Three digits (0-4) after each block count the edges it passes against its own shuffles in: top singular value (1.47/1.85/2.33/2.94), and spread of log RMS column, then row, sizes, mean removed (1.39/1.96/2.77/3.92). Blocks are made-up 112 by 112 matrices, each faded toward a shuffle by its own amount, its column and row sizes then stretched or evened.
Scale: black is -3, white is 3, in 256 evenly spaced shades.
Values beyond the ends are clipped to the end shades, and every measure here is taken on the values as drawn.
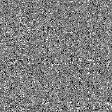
0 2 2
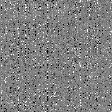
2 3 1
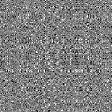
3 2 2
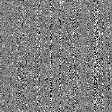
1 4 1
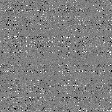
0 2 3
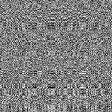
4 0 3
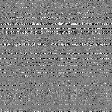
3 0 4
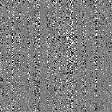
2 4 2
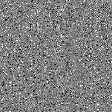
2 1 1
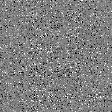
0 2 2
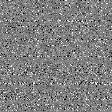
1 0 3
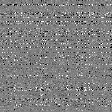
0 2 4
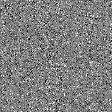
0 2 0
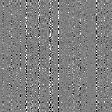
4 4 1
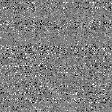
0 2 3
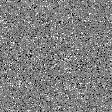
0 0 2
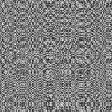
4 3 0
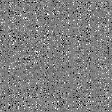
1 3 2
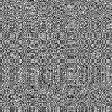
4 1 1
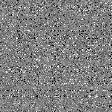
1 1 3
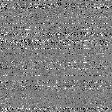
1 2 4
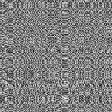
4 0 3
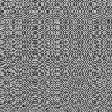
4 0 2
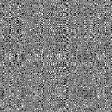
4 3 2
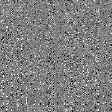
1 3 1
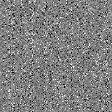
2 2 0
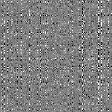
3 4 2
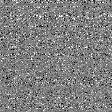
1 0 3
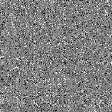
2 1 1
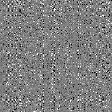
3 3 2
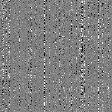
2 4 0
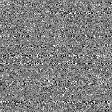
2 0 3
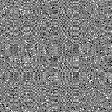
4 0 0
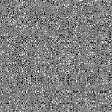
3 2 2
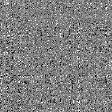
1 3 2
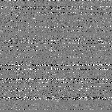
0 1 4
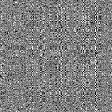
4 3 1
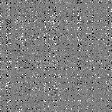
0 3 3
